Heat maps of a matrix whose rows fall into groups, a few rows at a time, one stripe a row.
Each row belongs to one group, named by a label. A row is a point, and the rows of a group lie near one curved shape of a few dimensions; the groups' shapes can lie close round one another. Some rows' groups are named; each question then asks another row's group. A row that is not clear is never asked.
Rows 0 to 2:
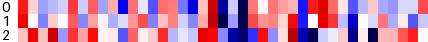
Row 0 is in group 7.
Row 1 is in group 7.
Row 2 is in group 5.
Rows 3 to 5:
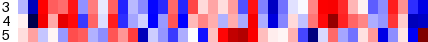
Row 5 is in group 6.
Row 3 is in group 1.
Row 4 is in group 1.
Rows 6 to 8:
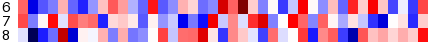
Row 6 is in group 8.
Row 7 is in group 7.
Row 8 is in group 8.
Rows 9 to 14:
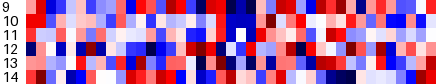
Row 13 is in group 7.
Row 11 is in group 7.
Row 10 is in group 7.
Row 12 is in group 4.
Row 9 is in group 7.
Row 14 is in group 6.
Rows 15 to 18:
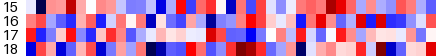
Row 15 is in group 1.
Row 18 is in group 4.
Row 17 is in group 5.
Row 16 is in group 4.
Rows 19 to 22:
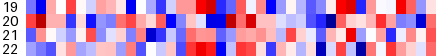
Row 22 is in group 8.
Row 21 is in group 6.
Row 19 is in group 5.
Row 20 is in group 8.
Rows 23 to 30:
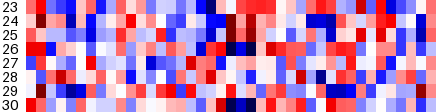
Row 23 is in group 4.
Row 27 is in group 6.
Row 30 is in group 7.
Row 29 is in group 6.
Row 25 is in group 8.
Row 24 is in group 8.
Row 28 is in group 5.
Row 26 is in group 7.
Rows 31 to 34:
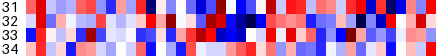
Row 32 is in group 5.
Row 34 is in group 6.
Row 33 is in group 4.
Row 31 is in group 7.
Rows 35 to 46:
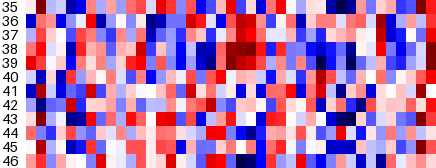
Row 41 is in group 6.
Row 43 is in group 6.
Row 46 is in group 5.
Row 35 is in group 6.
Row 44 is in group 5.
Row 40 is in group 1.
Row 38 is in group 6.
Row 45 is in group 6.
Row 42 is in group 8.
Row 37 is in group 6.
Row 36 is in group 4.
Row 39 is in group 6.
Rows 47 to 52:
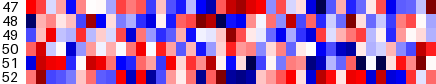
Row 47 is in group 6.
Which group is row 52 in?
7
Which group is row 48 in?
4
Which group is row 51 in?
5
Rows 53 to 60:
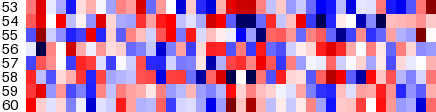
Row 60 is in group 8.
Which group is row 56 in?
1
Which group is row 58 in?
7
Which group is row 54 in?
5
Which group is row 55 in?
6
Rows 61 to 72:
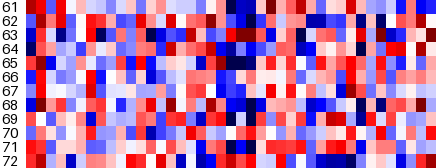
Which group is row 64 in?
5
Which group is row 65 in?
7
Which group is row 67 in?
4
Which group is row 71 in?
7
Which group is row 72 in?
6
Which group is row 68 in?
5
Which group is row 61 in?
7
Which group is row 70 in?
6
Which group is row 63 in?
4
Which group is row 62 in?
5
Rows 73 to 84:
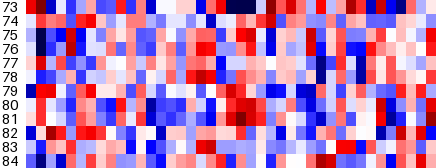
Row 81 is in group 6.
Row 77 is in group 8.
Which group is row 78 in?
8
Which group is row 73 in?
7
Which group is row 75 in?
8
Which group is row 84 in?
1
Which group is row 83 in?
5
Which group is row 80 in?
6
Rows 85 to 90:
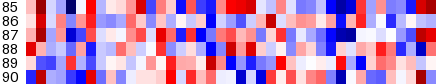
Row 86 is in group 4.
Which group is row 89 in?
5
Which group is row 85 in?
6
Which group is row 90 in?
6
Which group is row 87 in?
6
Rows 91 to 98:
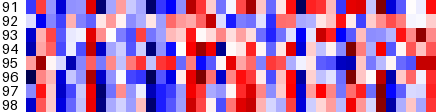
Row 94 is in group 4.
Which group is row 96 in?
4
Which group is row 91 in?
4
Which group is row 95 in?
6
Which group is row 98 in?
4
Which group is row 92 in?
5
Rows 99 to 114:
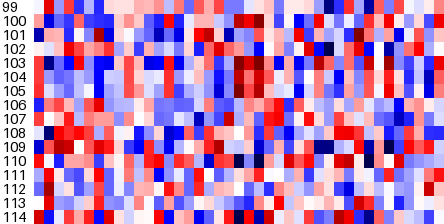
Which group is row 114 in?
7
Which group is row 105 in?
8
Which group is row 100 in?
8
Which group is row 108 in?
1
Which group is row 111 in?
6
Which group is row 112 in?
6
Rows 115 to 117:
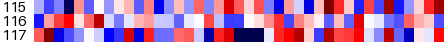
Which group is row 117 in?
7
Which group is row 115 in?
1
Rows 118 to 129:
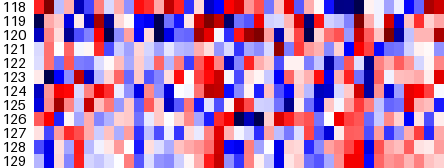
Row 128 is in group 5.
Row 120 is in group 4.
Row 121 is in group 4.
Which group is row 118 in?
6
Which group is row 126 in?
7
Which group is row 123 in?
8
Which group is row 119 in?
4
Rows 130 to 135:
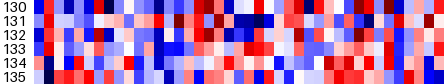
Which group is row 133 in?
6
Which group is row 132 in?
4
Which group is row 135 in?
1
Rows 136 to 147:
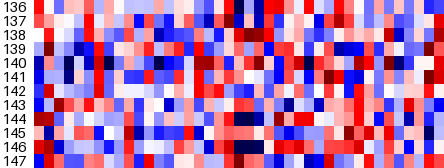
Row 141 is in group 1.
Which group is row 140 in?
4
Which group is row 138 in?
6
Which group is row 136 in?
7
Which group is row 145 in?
1
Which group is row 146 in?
7
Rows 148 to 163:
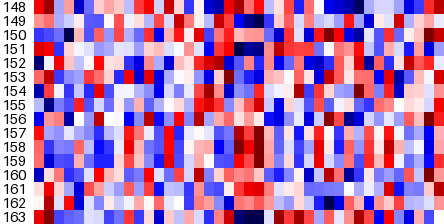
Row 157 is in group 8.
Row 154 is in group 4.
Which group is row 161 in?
6
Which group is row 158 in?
8
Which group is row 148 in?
6
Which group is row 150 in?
1
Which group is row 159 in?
8
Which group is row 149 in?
5
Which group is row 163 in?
7
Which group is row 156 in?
1
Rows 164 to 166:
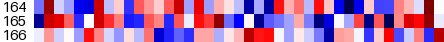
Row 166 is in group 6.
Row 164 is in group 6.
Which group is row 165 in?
5
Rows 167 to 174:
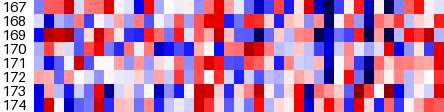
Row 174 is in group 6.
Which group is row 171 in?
8
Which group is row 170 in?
6
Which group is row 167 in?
5
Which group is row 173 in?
4
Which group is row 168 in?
8
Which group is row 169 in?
5
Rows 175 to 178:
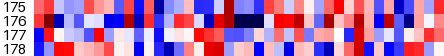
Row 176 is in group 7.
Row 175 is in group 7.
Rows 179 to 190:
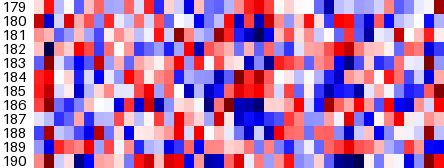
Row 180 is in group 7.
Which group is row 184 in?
8
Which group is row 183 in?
6
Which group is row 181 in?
5
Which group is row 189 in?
1
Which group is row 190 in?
6
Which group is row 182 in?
1
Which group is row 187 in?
5
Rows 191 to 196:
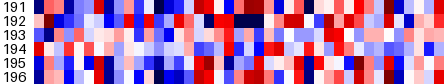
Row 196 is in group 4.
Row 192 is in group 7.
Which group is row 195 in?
4
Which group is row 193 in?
1
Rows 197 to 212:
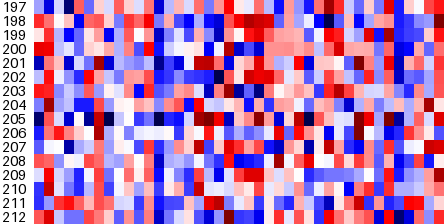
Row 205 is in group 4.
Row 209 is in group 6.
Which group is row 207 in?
1
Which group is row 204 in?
6
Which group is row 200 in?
7
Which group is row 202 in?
4
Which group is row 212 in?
7
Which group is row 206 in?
4
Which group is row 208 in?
7
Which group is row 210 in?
6
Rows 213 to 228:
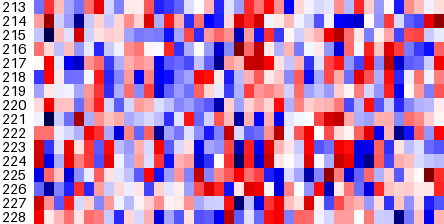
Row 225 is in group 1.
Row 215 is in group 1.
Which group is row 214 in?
6
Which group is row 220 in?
4
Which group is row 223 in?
7
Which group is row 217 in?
4
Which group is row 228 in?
7
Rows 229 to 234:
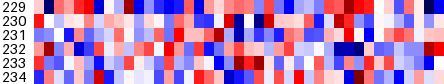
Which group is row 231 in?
5
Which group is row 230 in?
7
